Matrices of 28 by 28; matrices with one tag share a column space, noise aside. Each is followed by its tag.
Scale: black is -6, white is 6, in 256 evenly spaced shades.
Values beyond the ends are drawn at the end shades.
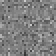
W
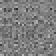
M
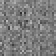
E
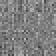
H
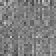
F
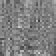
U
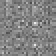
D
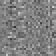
D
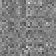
D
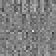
H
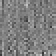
U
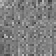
F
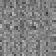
E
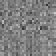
E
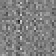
E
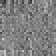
H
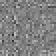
W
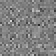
M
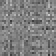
E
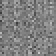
D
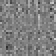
H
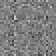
W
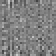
U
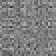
D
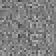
W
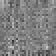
U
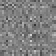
W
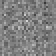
E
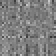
F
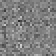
M
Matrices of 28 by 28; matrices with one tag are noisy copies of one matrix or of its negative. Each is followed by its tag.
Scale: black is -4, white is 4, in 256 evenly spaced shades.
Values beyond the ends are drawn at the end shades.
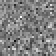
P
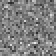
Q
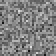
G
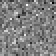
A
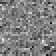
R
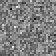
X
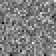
G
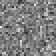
R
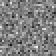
Q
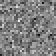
X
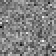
R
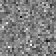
P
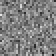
G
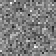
Q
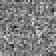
X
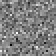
Q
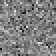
A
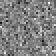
R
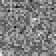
X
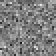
Q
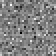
X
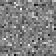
Q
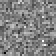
R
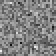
Q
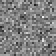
R
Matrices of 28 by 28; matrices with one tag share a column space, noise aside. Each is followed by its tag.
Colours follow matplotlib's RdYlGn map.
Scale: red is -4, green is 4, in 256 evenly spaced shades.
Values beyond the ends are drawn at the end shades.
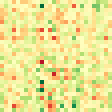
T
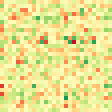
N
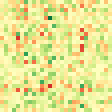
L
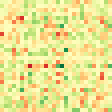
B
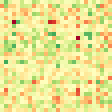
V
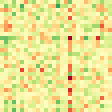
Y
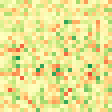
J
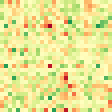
B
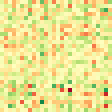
L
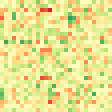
N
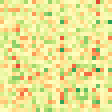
J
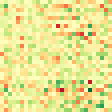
L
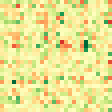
V
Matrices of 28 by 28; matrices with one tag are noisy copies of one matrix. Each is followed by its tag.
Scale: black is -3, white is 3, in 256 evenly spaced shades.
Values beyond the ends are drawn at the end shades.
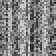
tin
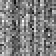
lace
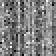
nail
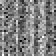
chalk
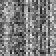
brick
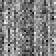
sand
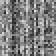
lace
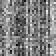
brick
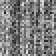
lace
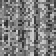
chalk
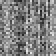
brick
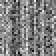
lace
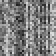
brick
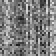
brick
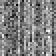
nail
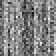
sand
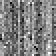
nail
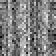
tin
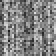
sand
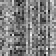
brick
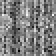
lace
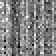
lace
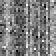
brick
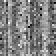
tin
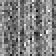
nail
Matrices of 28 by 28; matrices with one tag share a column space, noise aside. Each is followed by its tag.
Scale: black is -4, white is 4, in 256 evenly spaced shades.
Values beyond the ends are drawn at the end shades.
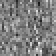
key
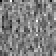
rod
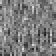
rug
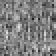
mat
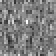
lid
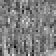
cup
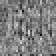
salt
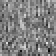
key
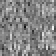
mat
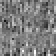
cup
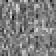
rod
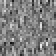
key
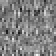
salt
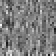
cup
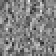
key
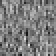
rug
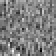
key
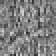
salt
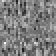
key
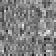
salt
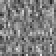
salt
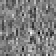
salt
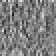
rod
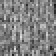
mat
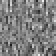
key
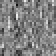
rod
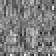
rug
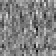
rod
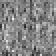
mat
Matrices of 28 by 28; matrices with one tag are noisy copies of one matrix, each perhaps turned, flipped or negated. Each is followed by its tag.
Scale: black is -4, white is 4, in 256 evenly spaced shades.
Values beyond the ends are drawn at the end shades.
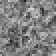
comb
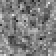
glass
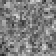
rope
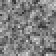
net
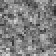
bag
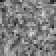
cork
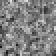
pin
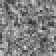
cork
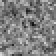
cork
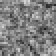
net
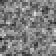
pin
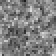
comb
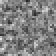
pin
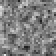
bag
